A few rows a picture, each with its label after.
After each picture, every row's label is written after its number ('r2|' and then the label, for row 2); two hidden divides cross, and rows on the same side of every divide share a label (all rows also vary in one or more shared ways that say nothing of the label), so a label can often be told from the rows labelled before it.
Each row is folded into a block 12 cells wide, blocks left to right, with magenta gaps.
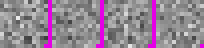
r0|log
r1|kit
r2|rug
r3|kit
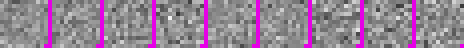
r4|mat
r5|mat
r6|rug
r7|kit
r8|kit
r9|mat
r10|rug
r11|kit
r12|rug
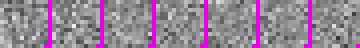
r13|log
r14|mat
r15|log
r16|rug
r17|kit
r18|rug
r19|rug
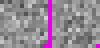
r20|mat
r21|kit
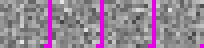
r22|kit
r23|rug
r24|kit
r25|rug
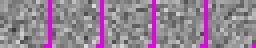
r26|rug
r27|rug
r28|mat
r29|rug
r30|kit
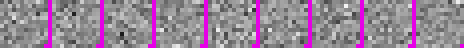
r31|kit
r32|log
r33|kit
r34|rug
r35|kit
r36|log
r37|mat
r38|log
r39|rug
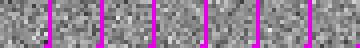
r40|log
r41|mat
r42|rug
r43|mat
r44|kit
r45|kit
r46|kit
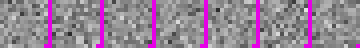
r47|kit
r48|rug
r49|log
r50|kit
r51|kit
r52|kit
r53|log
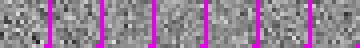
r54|rug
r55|kit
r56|log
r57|log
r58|log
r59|kit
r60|rug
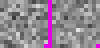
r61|mat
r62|log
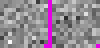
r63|log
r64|kit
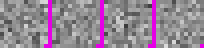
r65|rug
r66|rug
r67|mat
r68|log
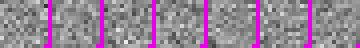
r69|mat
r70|log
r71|rug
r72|kit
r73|log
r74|kit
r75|mat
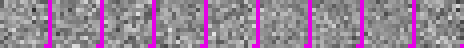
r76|log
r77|mat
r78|mat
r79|kit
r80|kit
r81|kit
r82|log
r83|mat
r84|log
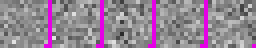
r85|mat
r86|rug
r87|log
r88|mat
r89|log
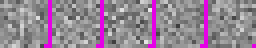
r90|rug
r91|mat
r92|rug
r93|mat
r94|log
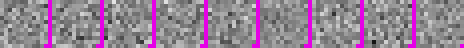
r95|rug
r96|rug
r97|rug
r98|rug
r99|log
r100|rug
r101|log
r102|rug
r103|log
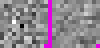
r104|mat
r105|mat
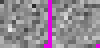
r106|rug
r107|rug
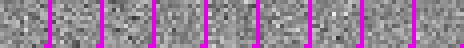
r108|log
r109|kit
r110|log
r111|rug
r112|rug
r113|mat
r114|rug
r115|mat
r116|log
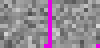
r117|rug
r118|mat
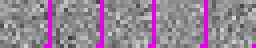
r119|mat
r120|kit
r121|kit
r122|log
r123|kit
